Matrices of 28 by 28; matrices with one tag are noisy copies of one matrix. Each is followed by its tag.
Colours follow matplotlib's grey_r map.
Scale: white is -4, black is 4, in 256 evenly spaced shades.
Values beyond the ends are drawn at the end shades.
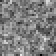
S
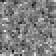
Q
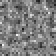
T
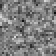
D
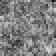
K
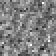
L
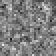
T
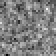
T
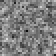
Q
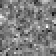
D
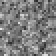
L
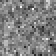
S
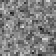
S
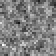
T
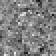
L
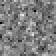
L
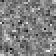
Q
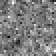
K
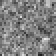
S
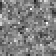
D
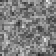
S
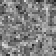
T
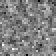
T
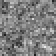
K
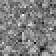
L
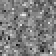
L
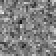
Q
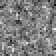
T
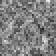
S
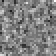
Q
